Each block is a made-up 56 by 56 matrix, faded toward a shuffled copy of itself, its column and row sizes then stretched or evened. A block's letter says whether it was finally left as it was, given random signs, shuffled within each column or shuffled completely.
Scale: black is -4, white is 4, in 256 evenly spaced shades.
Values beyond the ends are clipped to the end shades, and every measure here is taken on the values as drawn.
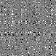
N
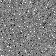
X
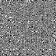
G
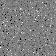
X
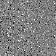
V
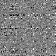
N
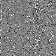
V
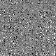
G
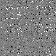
G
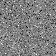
X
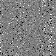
V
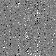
V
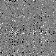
G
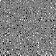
N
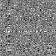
N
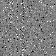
V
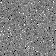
X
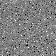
X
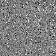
V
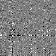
N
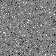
X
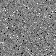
X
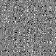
N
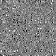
N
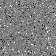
X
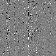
V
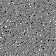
X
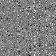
V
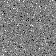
X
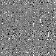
G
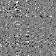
N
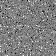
X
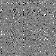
N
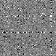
N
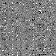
N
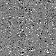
V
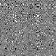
N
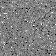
X
